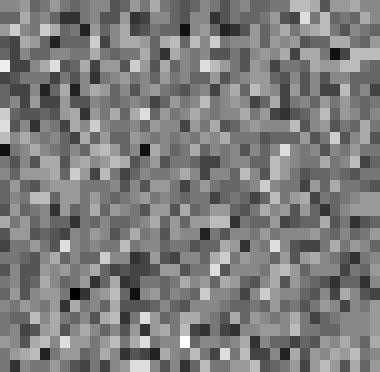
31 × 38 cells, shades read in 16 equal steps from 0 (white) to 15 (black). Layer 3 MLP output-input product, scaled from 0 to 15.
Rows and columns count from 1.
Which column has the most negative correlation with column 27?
3
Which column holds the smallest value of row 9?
21
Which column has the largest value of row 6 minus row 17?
28
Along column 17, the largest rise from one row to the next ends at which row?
5
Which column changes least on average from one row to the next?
18
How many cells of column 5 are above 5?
25
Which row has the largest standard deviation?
30
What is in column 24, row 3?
12
